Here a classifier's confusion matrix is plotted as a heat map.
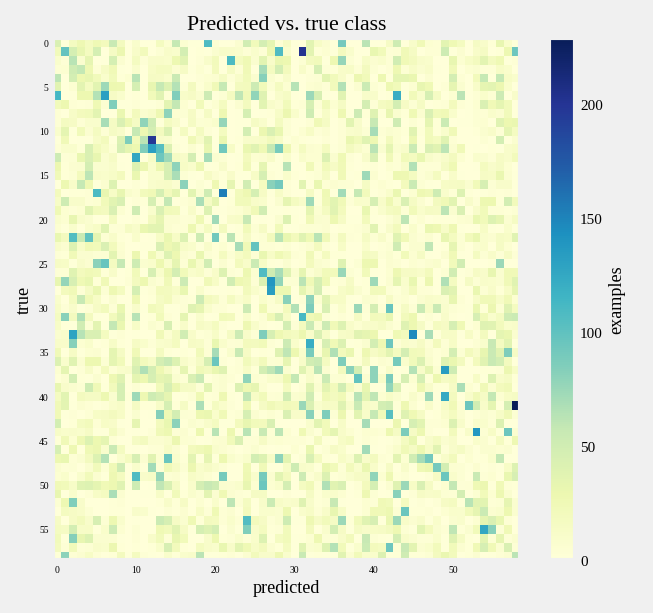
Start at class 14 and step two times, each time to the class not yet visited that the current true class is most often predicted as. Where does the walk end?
39
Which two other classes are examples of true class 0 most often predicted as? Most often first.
19, 36
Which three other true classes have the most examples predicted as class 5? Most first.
17, 25, 6
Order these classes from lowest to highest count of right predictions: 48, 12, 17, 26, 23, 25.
17, 25, 23, 48, 26, 12
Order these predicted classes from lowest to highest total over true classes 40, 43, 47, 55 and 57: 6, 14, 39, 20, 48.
48, 20, 6, 39, 14
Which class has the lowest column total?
9
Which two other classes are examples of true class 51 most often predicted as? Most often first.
43, 7
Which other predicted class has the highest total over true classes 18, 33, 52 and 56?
2
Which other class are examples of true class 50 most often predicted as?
26
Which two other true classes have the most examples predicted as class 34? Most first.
42, 50
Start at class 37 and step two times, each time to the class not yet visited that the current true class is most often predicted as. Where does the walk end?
10
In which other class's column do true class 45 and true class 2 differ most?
22
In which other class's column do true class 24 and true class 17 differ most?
21
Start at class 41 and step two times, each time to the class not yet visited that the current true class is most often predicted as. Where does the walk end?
1
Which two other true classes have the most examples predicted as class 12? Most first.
11, 48
